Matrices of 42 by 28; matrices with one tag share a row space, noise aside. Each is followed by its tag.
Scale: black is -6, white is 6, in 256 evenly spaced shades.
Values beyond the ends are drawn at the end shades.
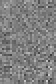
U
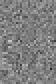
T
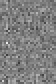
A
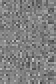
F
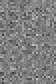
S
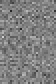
S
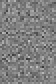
A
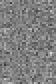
U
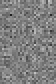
U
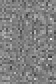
U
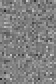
U
